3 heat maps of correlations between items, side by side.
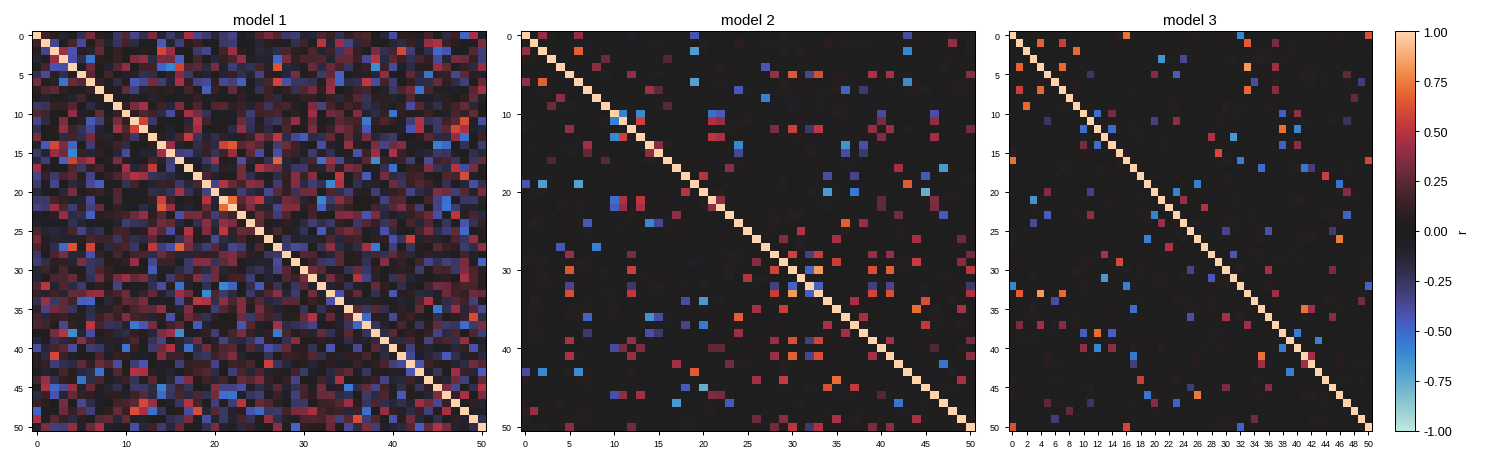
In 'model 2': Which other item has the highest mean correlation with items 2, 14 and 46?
6
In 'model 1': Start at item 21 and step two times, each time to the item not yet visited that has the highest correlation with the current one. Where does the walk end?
14
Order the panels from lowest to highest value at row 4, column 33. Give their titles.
model 2, model 1, model 3
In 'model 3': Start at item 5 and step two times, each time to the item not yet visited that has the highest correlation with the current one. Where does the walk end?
47
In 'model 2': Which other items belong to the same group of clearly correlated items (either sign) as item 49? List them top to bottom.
26, 29, 35, 44
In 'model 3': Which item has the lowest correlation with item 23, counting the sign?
20
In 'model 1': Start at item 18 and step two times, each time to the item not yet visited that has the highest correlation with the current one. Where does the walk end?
11
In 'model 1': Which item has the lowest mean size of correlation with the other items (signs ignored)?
8
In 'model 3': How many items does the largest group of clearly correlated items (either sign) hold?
5
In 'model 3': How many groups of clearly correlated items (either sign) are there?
16
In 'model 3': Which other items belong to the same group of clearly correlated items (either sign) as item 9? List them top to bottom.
2
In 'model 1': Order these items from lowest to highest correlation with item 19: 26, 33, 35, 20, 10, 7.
33, 7, 20, 10, 26, 35
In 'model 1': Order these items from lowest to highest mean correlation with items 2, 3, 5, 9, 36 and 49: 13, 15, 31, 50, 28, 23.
50, 13, 15, 28, 23, 31
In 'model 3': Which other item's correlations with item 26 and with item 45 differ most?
46
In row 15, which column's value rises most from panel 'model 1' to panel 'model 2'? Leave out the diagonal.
4
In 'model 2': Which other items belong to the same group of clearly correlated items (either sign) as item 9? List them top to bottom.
3, 16
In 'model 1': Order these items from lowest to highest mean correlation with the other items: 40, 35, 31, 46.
40, 46, 35, 31
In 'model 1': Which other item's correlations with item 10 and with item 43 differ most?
7
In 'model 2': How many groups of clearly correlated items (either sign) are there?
11
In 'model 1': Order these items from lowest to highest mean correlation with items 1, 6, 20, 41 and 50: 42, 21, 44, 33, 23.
23, 21, 42, 44, 33
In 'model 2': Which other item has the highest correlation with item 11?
13
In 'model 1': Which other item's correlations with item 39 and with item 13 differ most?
48
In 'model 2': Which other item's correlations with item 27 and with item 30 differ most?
33
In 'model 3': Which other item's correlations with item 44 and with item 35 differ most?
41
